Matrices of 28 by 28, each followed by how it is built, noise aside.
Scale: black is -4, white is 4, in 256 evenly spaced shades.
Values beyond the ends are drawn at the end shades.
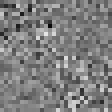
block diagonal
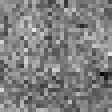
smooth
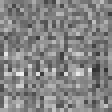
low rank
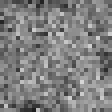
smooth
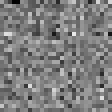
low rank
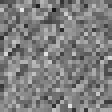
Hankel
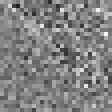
upper triangular
